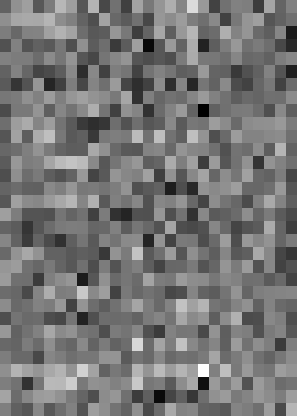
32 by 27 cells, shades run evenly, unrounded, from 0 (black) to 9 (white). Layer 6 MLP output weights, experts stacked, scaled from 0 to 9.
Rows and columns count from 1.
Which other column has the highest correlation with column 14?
19
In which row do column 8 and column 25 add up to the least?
22
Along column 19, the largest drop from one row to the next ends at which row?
30
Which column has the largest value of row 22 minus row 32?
14
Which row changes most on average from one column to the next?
1
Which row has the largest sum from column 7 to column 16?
29
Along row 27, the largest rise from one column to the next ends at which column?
13
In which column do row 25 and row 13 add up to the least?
24
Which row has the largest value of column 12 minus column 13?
8
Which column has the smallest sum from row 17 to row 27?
27
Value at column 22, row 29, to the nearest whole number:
4
